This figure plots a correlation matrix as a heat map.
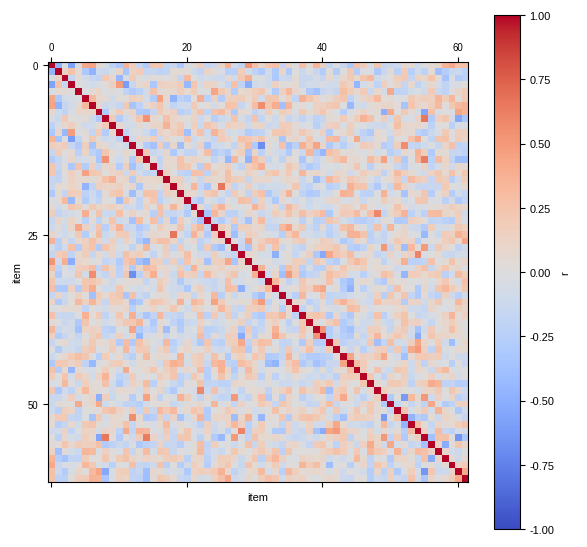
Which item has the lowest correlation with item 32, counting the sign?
44
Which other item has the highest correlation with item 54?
28
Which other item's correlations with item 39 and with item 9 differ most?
17
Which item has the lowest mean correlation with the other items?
1
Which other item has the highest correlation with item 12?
52
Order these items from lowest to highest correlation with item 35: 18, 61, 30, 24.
18, 61, 30, 24
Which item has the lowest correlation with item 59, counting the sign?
41
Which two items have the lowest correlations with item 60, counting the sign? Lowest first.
55, 8
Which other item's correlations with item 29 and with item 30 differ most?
14
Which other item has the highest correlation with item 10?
3
